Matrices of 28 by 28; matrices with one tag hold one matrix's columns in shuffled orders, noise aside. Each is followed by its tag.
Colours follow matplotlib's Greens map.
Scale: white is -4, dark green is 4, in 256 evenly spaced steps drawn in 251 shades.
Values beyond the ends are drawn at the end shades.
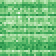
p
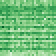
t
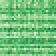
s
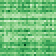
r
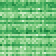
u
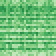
t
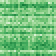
p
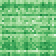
p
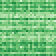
r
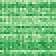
p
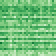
t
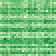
s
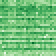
t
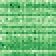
p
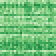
p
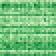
p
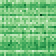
p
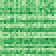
s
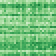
p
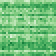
p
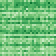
u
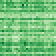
r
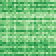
r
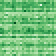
u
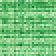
u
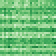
s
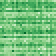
u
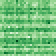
s
